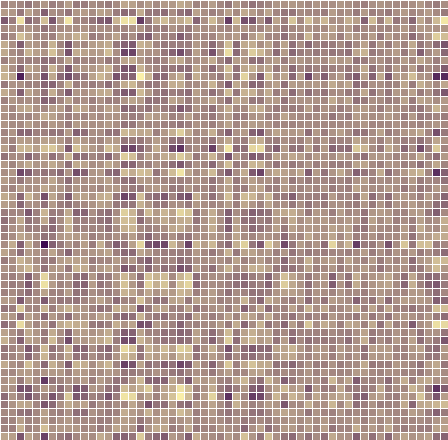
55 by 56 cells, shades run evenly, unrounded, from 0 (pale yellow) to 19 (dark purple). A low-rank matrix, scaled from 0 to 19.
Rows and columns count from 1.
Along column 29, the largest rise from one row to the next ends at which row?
20
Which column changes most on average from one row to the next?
16
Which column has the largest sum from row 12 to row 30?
56
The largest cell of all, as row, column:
31, 6
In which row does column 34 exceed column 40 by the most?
3
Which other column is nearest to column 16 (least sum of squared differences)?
17
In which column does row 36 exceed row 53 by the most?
55
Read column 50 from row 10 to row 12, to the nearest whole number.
7 9 7
